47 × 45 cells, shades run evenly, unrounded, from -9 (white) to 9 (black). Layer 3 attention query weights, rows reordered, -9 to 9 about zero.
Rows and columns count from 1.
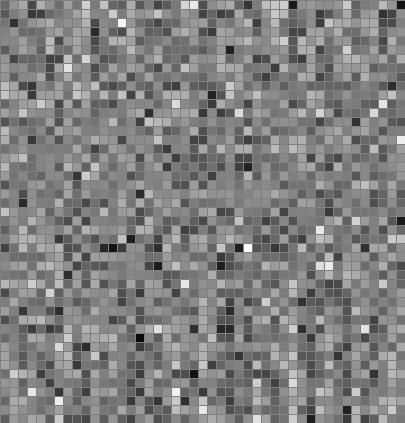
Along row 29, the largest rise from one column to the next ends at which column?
38
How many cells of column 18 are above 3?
8
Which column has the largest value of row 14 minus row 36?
36
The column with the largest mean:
16
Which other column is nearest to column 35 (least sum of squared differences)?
39
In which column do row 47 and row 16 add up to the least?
33
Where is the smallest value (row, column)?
28, 28
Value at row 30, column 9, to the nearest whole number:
4
